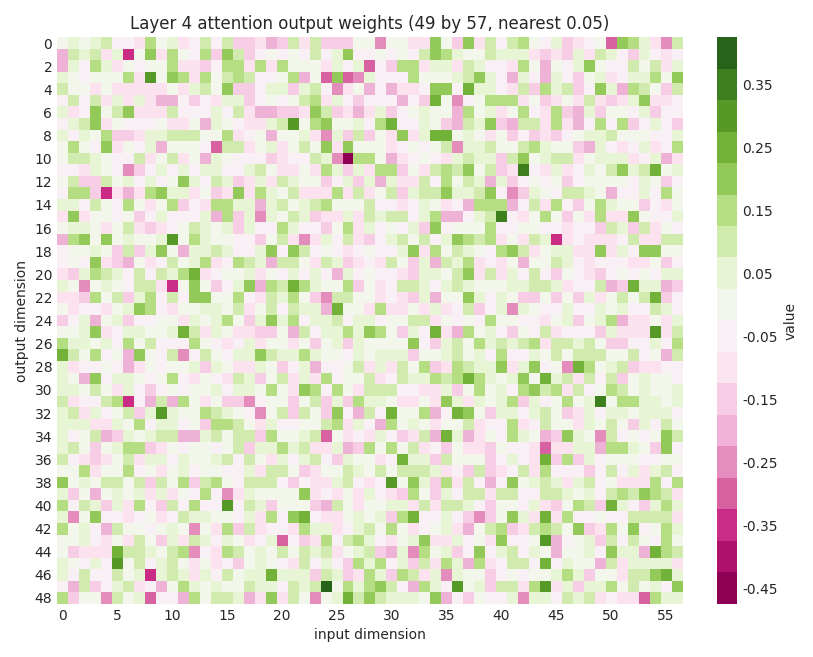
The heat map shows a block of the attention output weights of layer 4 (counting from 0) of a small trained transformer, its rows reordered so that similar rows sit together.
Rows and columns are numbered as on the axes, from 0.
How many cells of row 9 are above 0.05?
12
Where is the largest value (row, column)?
47, 24
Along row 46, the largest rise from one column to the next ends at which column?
9
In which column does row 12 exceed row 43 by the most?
20
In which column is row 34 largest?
35
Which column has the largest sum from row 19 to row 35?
37
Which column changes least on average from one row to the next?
38
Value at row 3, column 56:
0.2
